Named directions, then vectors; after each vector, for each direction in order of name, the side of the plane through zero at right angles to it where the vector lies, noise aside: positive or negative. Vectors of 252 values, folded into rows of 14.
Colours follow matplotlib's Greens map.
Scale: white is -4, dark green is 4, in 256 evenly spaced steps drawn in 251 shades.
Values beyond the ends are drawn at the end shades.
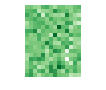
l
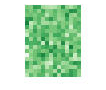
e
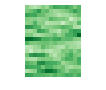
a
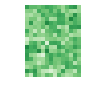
negative, negative, negative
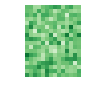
positive, negative, negative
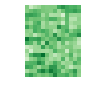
positive, positive, positive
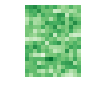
negative, negative, negative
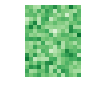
positive, negative, negative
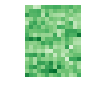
positive, negative, positive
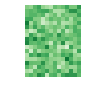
positive, positive, negative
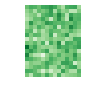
negative, negative, negative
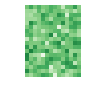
negative, negative, negative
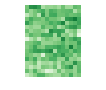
negative, positive, negative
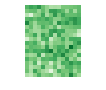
negative, positive, negative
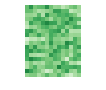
negative, negative, positive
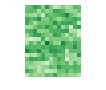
negative, positive, positive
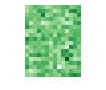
positive, positive, negative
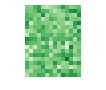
positive, positive, negative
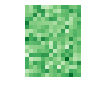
positive, positive, negative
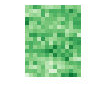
negative, positive, negative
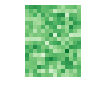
negative, negative, negative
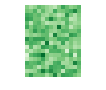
positive, positive, positive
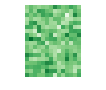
positive, negative, negative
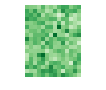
positive, positive, positive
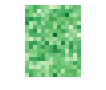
negative, positive, positive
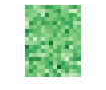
negative, negative, positive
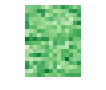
positive, positive, negative
